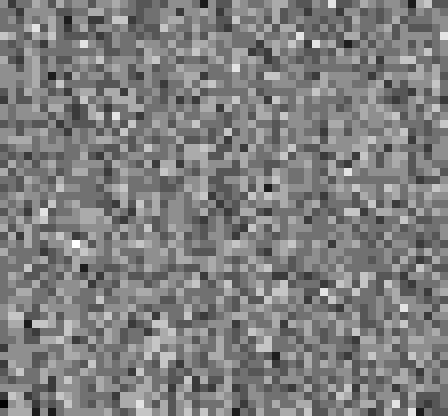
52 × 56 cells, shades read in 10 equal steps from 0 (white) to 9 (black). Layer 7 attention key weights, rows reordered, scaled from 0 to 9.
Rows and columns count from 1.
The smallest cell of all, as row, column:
31, 10
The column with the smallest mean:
19
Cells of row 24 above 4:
26
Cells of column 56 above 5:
9
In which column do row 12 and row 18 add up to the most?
52
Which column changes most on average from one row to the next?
34
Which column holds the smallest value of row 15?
15
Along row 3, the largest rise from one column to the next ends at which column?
17
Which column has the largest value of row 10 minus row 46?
7
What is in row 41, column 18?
6
